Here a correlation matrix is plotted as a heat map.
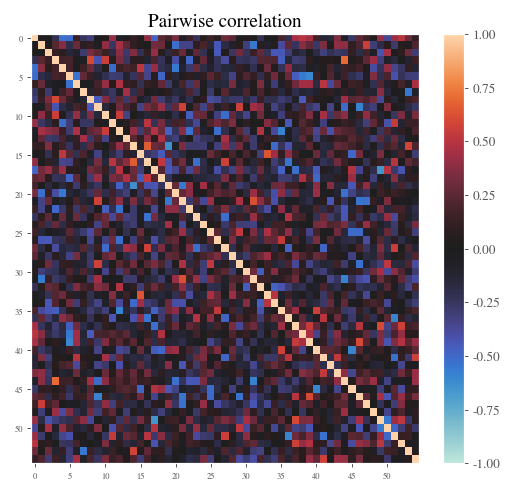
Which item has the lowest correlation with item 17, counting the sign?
49
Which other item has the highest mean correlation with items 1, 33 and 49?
15
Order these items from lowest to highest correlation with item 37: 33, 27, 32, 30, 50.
50, 32, 33, 27, 30
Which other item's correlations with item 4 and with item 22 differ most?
20
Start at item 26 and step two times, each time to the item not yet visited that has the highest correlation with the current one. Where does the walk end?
40
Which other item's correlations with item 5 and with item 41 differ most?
6
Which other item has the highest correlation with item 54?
41
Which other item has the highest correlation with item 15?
33
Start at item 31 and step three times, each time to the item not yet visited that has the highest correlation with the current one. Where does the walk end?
29
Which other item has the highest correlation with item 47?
1
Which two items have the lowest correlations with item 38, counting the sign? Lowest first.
5, 8
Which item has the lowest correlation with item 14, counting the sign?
19
